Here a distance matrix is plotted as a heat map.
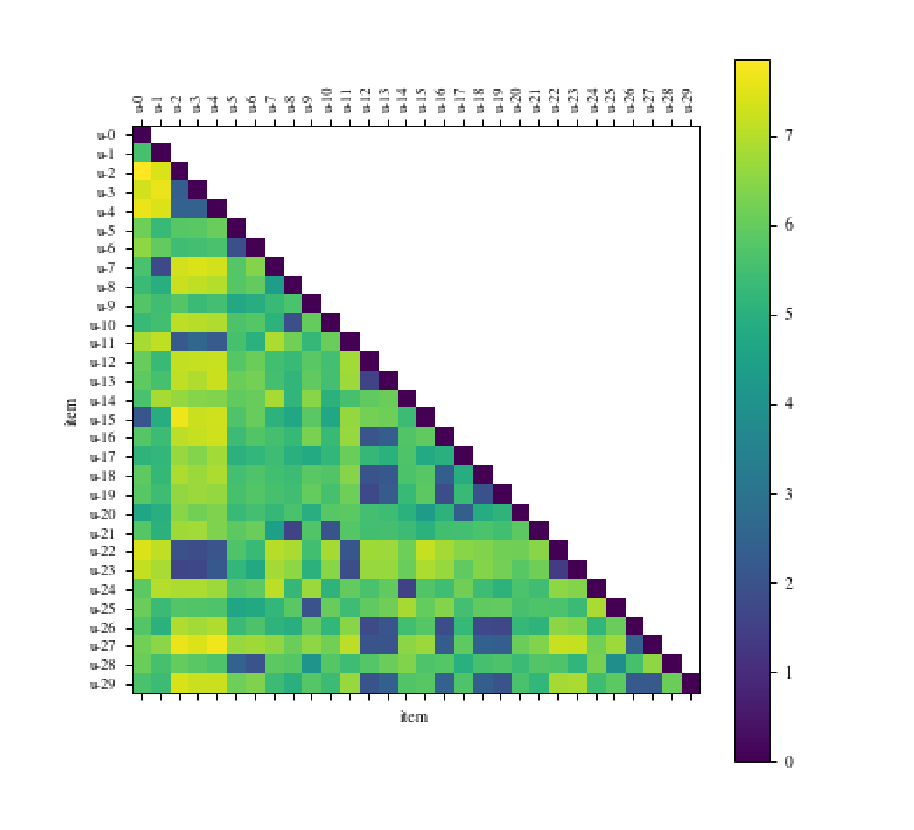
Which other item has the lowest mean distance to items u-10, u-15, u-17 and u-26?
u-8
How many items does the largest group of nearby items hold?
8
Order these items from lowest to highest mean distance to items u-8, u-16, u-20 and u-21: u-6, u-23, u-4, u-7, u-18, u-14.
u-18, u-7, u-14, u-6, u-23, u-4
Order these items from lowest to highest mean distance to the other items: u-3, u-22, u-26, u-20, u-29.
u-26, u-29, u-20, u-22, u-3
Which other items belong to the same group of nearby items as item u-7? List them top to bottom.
u-1
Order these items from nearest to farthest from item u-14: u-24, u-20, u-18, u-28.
u-24, u-20, u-18, u-28
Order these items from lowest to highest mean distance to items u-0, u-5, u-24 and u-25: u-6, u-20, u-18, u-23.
u-6, u-20, u-18, u-23
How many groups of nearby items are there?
9
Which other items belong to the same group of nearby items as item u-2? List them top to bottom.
u-3, u-4, u-11, u-22, u-23
